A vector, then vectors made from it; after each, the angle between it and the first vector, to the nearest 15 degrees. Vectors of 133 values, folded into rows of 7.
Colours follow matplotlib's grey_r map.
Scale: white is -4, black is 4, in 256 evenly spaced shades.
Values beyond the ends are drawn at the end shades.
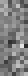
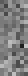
165 degrees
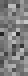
120 degrees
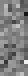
75 degrees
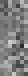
165 degrees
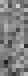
30 degrees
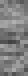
60 degrees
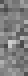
135 degrees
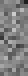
90 degrees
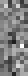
30 degrees
